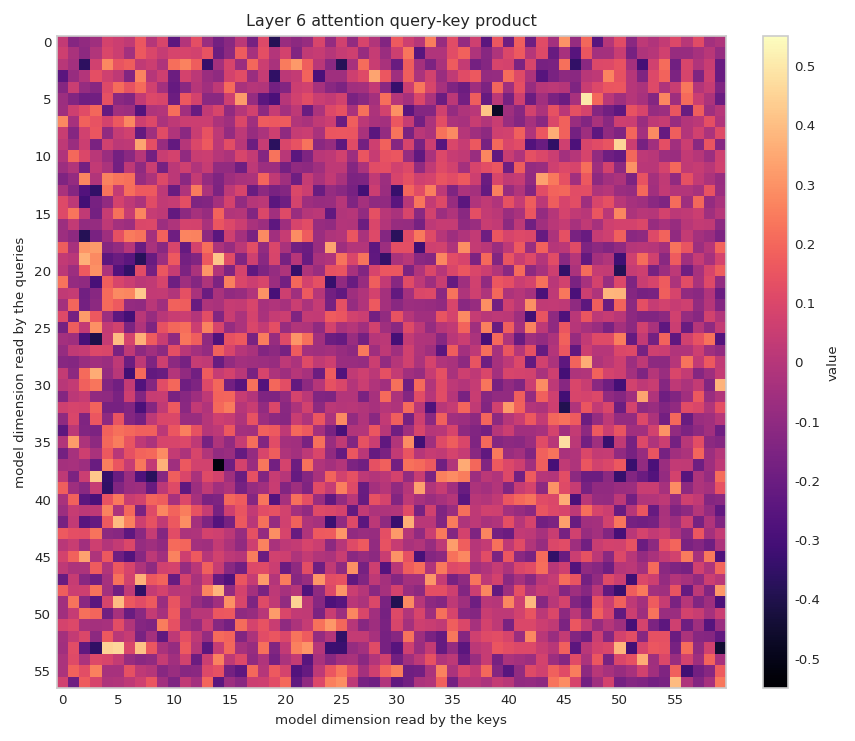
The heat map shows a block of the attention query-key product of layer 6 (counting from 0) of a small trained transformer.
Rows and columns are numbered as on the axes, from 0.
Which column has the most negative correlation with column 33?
10
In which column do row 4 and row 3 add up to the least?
19
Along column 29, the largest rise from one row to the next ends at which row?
20
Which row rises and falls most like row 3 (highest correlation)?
9
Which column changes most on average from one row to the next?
7
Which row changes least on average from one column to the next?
16
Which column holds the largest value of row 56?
55
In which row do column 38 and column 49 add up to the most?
22
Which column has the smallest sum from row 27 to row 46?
51
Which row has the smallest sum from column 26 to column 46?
5
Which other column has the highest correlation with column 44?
34
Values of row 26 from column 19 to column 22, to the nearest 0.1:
-0.1 0.1 0.3 0.2
